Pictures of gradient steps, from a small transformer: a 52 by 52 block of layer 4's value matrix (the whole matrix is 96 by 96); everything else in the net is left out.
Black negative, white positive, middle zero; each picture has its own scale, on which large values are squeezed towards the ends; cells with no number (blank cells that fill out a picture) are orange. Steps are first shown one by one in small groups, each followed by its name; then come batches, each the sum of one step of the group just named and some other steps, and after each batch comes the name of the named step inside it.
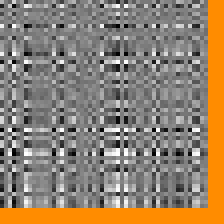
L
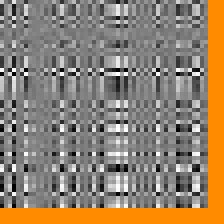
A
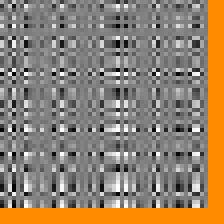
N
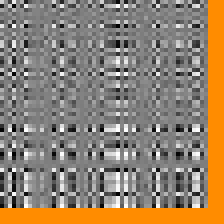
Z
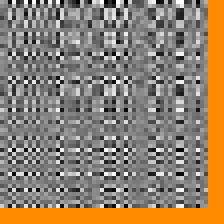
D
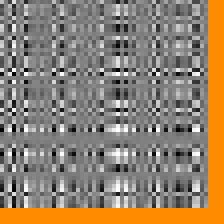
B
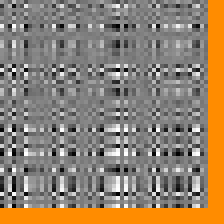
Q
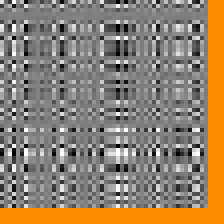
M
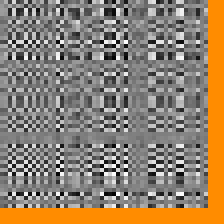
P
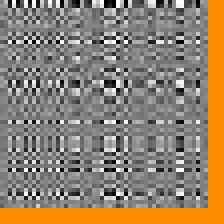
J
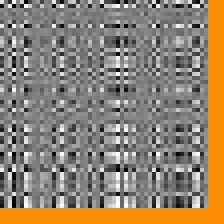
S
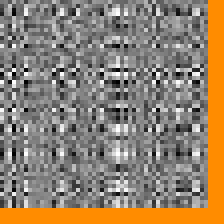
B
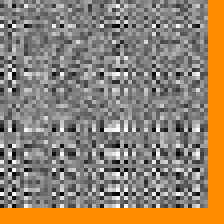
Z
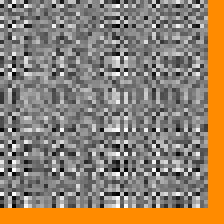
S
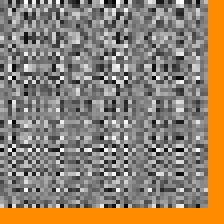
D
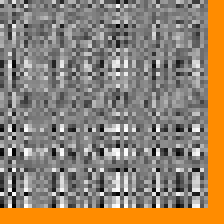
Z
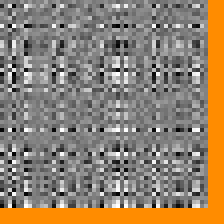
N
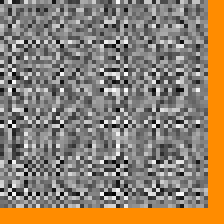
P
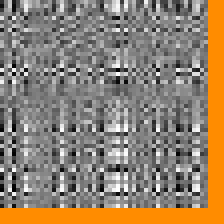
A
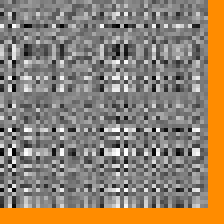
L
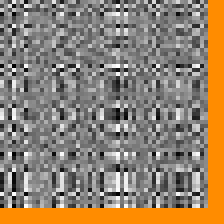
S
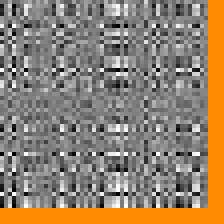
A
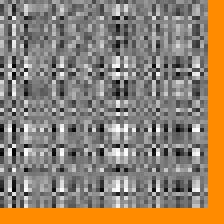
B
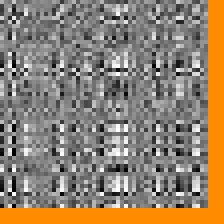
A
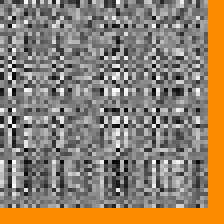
D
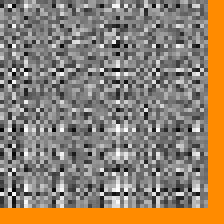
B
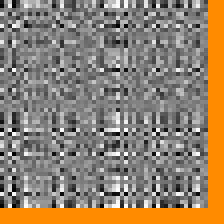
Q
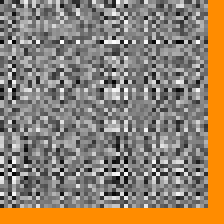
J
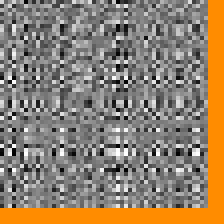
M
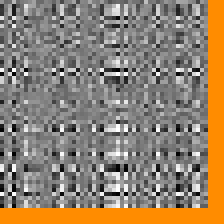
A
